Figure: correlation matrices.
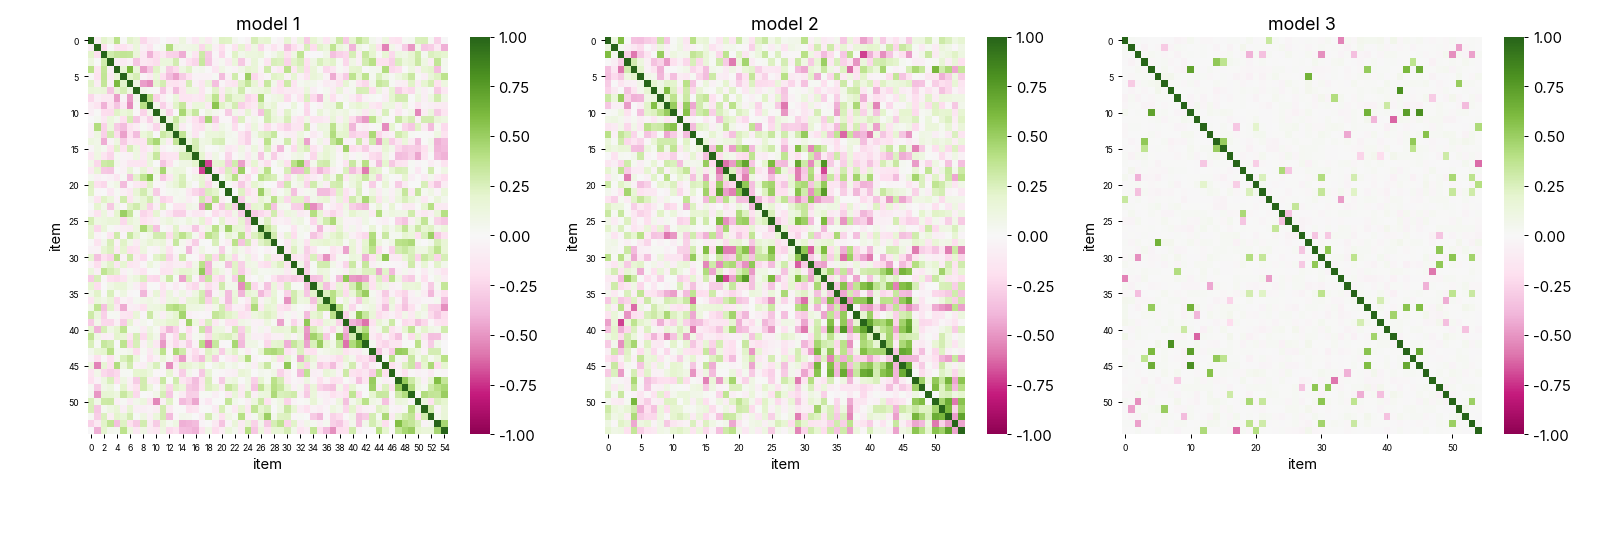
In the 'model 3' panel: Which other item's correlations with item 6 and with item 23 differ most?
51
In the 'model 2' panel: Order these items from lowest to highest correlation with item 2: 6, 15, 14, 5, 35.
5, 6, 35, 15, 14
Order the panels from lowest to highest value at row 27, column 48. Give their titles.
model 3, model 2, model 1
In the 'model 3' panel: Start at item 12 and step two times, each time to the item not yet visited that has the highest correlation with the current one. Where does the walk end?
20
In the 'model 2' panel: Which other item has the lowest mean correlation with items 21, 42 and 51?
37
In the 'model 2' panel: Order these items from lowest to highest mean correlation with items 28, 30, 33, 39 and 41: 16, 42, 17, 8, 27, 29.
8, 16, 27, 42, 17, 29
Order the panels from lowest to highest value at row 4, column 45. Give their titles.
model 2, model 1, model 3
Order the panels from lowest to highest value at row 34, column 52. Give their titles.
model 1, model 3, model 2
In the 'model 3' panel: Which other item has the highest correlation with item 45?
10
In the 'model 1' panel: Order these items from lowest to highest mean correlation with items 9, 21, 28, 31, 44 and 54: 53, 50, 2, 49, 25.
25, 2, 50, 53, 49
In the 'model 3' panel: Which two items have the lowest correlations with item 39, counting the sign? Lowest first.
49, 16
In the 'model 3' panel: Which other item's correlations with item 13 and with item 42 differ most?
7
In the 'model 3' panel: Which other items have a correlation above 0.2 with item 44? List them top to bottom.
3, 14, 15
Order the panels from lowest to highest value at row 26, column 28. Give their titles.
model 2, model 3, model 1
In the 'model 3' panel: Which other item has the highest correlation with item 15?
14
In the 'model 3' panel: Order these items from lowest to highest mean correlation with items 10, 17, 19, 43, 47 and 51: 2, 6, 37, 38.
2, 38, 6, 37
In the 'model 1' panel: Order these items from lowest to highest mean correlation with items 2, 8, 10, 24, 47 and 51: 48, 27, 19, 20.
20, 19, 27, 48
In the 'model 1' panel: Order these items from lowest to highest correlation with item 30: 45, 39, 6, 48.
39, 48, 6, 45
